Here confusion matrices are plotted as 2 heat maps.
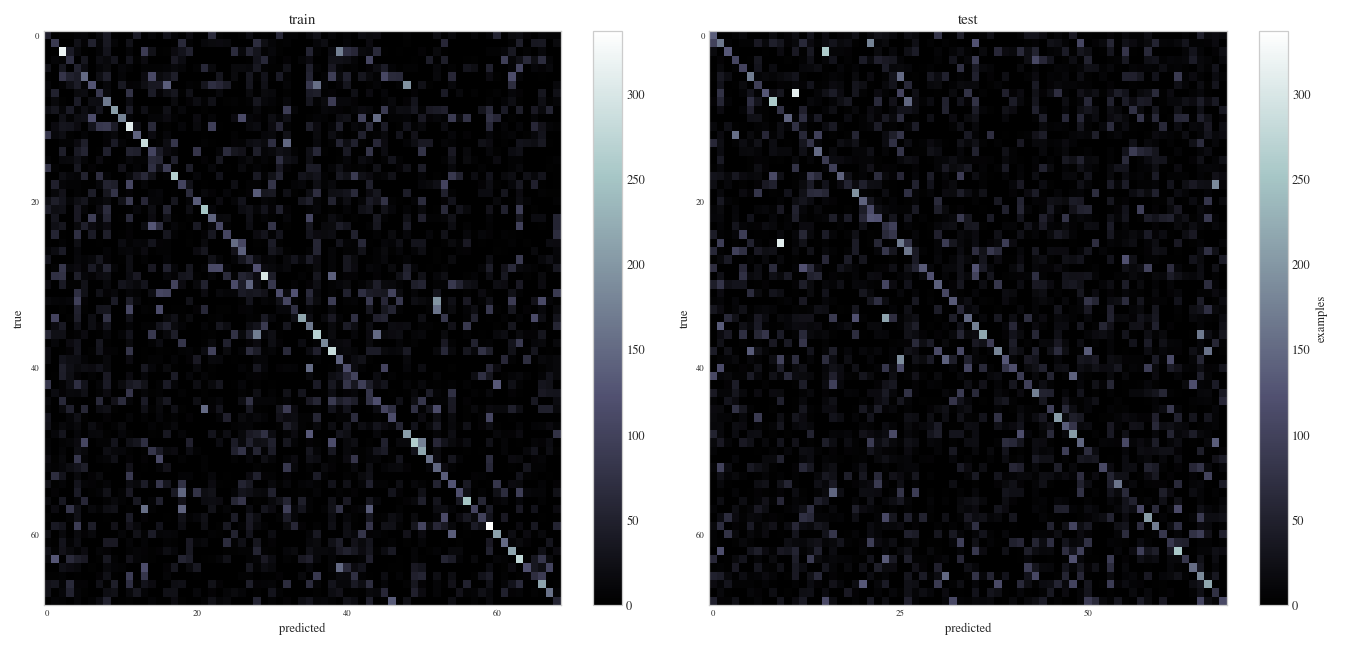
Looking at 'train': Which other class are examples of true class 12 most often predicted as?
0
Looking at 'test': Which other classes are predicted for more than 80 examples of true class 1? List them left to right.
0, 21, 35, 49
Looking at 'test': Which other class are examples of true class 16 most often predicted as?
11
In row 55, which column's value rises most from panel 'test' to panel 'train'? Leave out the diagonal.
18
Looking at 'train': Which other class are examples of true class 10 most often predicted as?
44
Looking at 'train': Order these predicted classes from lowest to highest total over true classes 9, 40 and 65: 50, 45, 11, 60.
60, 50, 11, 45
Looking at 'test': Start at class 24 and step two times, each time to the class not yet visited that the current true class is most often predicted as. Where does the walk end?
33
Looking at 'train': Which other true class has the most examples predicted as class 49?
45
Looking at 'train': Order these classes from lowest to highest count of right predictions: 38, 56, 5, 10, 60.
5, 10, 60, 56, 38
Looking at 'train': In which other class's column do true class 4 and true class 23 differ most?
14
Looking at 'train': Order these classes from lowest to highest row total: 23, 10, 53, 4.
53, 4, 23, 10
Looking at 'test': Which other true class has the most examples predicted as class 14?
12
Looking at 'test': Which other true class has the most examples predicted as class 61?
39
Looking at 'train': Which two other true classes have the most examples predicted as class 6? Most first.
10, 22
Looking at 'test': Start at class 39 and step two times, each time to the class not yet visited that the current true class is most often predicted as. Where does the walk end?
9
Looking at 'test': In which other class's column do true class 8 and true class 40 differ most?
26
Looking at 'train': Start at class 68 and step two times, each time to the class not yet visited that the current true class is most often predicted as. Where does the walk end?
59
